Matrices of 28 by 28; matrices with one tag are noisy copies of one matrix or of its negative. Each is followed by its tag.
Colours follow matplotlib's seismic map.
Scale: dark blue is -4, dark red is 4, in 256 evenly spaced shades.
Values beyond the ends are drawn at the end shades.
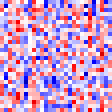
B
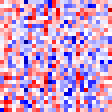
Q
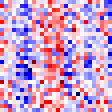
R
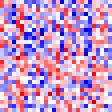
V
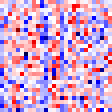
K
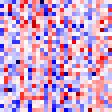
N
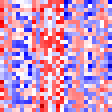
R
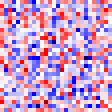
K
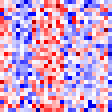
R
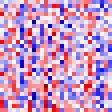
N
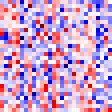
N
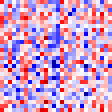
K
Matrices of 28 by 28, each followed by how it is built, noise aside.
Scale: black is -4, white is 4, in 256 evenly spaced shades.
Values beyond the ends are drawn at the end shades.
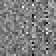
uneven columns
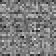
blocks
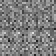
repeating columns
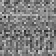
repeating columns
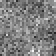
smooth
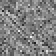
Toeplitz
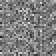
repeating rows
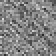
Toeplitz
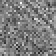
Toeplitz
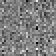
uneven columns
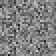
repeating rows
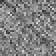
Toeplitz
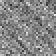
Toeplitz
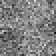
smooth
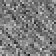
Toeplitz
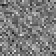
Toeplitz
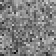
smooth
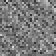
Toeplitz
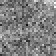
smooth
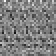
repeating columns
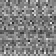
repeating columns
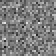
repeating rows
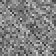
Toeplitz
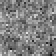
smooth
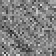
Toeplitz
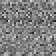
repeating columns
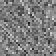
Toeplitz
